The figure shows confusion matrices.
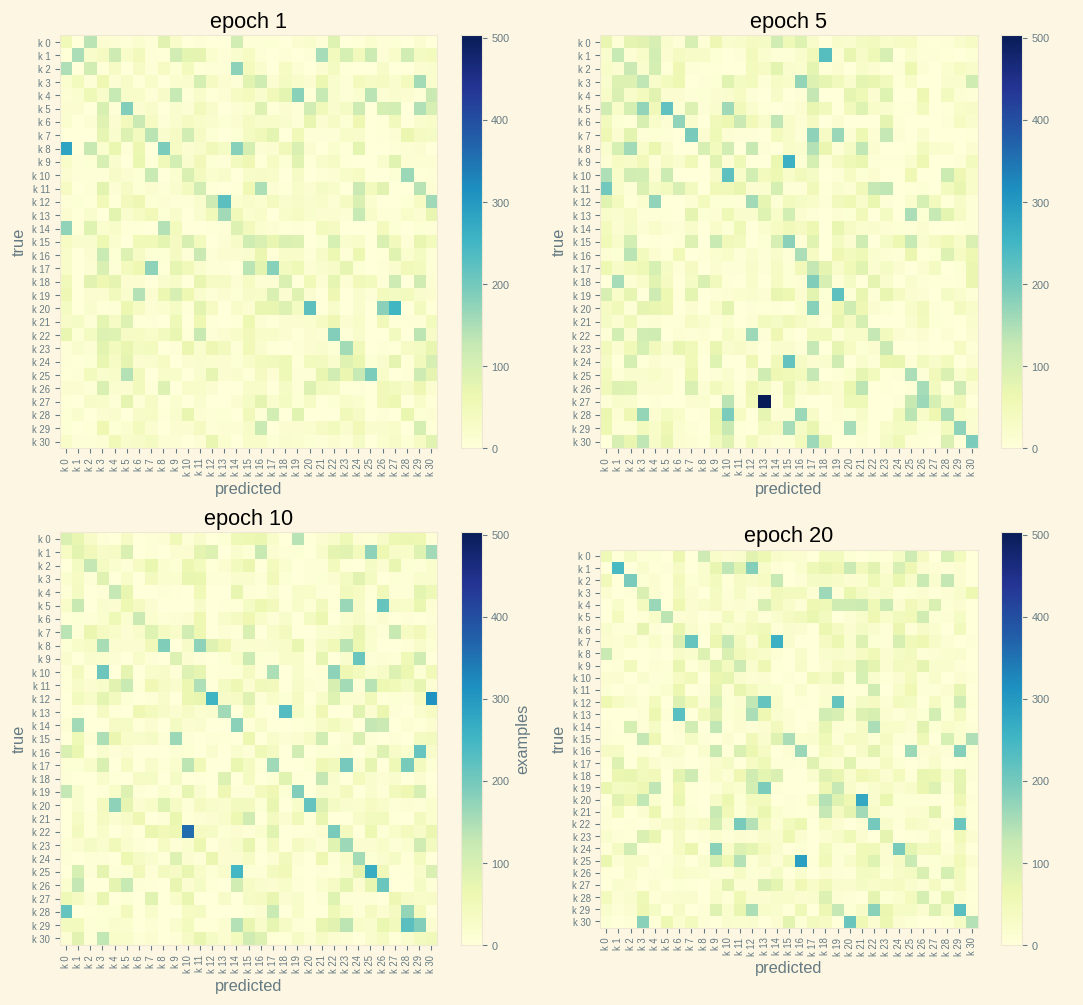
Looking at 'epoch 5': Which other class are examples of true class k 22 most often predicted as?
k 12
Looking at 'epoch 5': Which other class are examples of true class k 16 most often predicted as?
k 2
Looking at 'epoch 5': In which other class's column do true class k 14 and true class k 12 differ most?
k 4
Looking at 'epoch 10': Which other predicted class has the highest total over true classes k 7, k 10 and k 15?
k 3
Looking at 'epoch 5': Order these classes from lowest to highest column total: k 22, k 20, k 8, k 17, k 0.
k 8, k 22, k 20, k 0, k 17
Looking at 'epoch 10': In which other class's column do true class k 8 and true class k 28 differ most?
k 0
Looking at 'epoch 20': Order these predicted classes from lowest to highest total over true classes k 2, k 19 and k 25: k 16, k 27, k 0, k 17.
k 17, k 27, k 0, k 16
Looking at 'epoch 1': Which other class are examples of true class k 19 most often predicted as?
k 6
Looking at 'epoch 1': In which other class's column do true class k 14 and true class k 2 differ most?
k 8
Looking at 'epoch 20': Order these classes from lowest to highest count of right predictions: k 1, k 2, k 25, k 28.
k 28, k 25, k 2, k 1
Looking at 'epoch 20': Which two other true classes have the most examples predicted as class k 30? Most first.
k 15, k 3
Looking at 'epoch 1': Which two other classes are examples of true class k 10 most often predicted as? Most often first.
k 28, k 7
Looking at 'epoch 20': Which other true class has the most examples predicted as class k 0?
k 8
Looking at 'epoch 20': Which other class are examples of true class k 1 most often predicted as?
k 12
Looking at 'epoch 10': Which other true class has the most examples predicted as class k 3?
k 10
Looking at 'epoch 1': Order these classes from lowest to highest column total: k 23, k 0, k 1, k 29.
k 1, k 23, k 0, k 29
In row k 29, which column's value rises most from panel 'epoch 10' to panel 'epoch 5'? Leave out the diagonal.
k 20
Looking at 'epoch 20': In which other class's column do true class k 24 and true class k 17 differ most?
k 9
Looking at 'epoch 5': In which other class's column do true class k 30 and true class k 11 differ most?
k 0
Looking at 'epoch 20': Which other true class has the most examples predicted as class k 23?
k 4
